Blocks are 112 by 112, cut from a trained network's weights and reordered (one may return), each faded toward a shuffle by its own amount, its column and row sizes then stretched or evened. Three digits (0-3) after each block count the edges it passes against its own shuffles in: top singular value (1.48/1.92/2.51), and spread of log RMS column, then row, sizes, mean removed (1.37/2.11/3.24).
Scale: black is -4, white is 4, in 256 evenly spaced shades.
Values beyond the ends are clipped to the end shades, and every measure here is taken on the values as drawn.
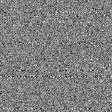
0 0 2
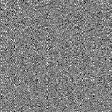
2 2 1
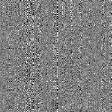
2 3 1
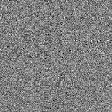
2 0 1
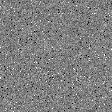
0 1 1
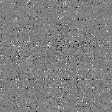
0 2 2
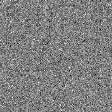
0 1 1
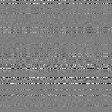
3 0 3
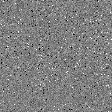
0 1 1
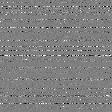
1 0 3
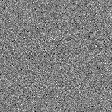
2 0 0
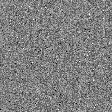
0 1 0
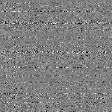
1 1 3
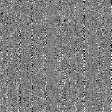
2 3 1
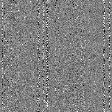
0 3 0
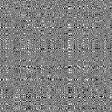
3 2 3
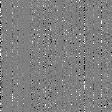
1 3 1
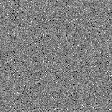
2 1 0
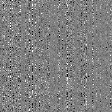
1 3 1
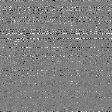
2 1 3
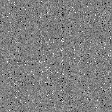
0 2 1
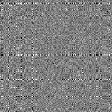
3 2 2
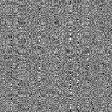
3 2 0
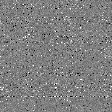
1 1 2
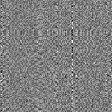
3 2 0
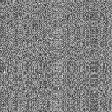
3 0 0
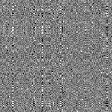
3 2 1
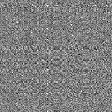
3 1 2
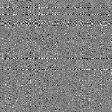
3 2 2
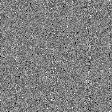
0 2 1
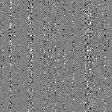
2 3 1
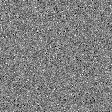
1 0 0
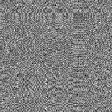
3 0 0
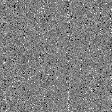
1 2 0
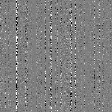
2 3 1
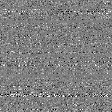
1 0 3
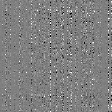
1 3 1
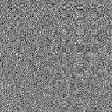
3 0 1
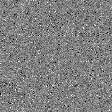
1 1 1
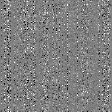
0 3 1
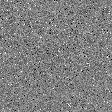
0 0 0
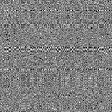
3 0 2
